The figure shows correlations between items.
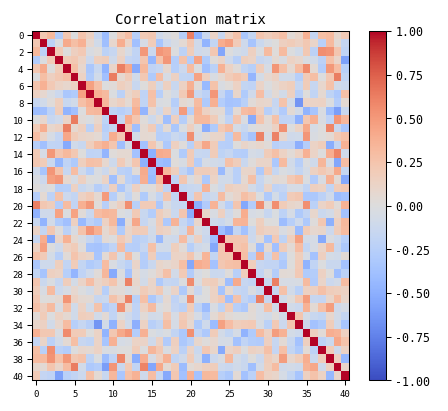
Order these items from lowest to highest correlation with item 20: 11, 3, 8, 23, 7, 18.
3, 18, 8, 11, 23, 7
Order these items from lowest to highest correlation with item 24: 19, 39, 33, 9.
39, 9, 33, 19
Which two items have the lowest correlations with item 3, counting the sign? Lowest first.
40, 15
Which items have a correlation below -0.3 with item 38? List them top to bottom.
9, 13, 22, 40
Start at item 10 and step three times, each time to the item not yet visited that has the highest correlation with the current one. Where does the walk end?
14
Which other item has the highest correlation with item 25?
1
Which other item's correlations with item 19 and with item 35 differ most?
9
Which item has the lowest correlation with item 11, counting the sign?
22
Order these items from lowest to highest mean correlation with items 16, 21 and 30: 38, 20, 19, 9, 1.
20, 1, 19, 9, 38
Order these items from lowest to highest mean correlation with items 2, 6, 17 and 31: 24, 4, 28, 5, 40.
40, 24, 28, 5, 4
